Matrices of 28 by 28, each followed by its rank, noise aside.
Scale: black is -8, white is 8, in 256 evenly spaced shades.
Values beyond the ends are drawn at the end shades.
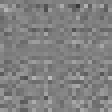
three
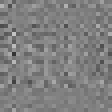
three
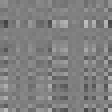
one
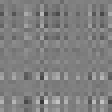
one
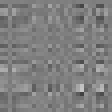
two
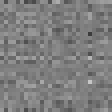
three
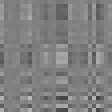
one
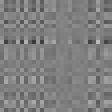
one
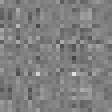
three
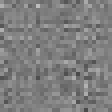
four
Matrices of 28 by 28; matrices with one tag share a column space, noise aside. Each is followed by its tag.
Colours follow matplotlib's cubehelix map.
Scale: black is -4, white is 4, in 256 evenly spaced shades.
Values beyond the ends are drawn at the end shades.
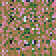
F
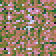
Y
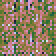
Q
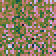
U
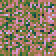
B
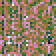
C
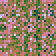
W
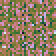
B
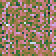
B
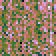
Q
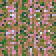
B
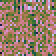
Q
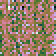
Q
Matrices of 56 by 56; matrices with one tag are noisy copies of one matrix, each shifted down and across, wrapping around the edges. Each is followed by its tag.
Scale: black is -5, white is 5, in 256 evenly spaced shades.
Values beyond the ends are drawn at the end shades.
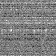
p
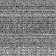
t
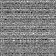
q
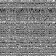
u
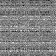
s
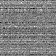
q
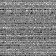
q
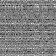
q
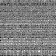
p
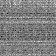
t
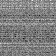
t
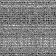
t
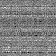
s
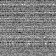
q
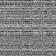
q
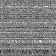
u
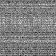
t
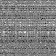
p
